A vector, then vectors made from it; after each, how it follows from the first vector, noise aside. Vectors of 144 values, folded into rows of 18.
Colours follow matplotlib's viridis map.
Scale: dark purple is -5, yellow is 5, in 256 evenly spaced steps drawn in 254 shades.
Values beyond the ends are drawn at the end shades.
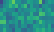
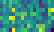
reversed, scaled up.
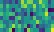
reversed, negated, scaled up.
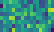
reversed, scaled up.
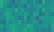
negated, shrunk.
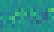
reversed, partly zeroed.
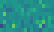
wrapped around, partly zeroed.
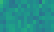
negated, shrunk.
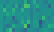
wrapped around, partly zeroed.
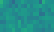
negated, shrunk.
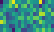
scaled up.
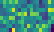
reversed, scaled up.
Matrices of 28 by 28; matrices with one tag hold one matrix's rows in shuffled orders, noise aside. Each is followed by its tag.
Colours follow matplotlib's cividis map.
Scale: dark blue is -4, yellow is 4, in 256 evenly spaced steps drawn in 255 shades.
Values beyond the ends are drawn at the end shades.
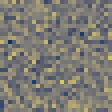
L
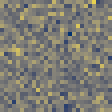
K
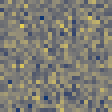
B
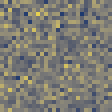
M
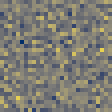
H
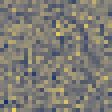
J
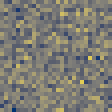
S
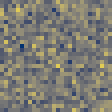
H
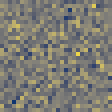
K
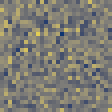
M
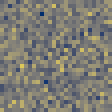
B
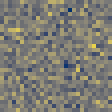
K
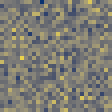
B
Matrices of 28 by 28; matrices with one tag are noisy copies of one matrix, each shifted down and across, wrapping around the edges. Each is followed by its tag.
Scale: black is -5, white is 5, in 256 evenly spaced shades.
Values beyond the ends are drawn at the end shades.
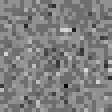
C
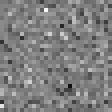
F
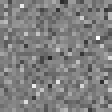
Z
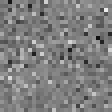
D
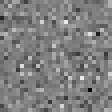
C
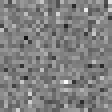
C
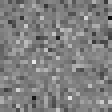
D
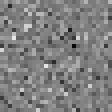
F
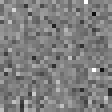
C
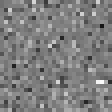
C
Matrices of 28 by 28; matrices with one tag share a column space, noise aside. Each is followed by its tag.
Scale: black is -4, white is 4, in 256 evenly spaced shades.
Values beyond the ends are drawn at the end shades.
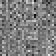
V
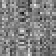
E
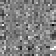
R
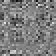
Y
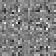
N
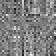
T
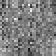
E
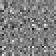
N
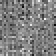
V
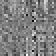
T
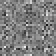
R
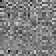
Y
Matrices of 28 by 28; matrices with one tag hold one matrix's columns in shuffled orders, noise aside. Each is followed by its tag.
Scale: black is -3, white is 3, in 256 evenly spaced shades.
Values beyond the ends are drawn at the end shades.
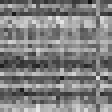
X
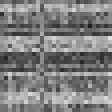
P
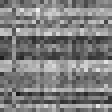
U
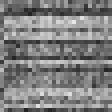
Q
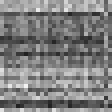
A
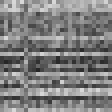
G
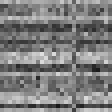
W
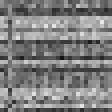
Q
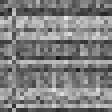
Q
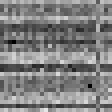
W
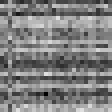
X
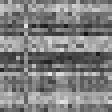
P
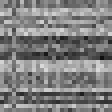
U
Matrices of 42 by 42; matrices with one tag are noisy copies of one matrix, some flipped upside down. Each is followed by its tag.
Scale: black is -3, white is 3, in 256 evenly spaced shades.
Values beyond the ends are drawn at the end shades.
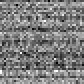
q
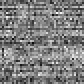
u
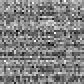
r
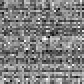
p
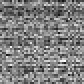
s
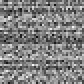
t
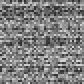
s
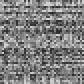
p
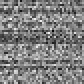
t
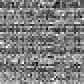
r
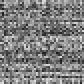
p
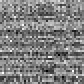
r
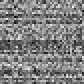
t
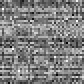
u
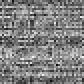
u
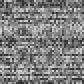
u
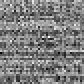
r
